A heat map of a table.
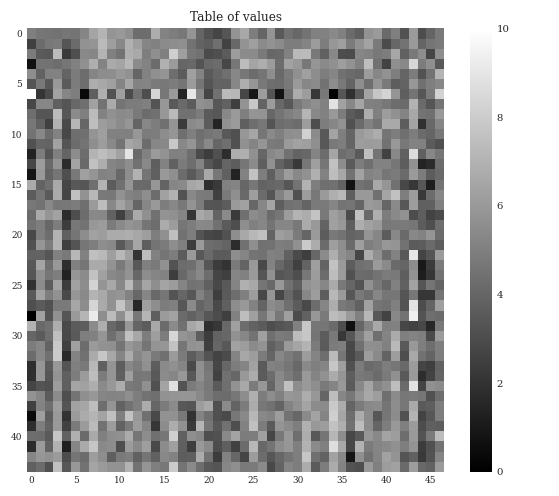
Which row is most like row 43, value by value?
40
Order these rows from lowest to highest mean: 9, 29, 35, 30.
29, 9, 30, 35
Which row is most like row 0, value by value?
17
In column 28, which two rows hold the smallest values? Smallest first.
6, 26
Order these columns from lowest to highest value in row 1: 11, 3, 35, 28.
3, 28, 35, 11
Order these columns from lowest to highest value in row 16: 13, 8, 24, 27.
27, 24, 8, 13
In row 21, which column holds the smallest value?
23
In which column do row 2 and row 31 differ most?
5
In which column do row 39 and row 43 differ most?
37
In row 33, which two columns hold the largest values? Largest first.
34, 7
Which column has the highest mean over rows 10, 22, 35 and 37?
43
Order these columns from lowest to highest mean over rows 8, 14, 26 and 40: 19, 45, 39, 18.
45, 18, 19, 39
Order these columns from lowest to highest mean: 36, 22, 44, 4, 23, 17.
4, 44, 36, 22, 17, 23
